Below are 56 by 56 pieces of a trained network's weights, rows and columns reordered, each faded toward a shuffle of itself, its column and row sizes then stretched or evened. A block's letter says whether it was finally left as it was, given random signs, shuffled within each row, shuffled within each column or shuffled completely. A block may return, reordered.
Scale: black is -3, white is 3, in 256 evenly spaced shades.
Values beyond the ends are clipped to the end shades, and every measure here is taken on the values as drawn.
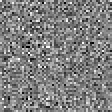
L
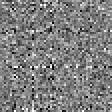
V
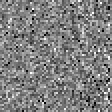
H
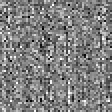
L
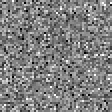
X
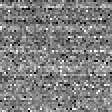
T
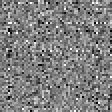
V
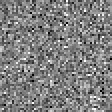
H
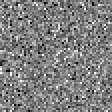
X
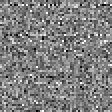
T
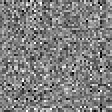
L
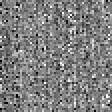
H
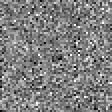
H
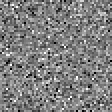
X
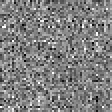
L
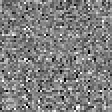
L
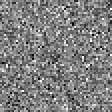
X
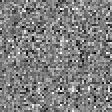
V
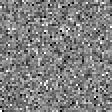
X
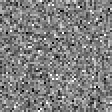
X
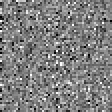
H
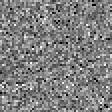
X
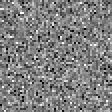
X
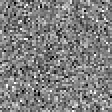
X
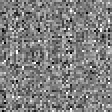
L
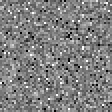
X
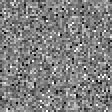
X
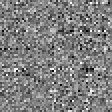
V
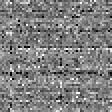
L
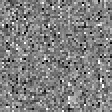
H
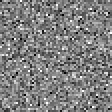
X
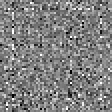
V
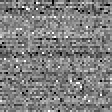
T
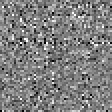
V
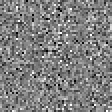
H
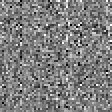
V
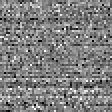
T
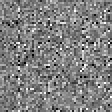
V
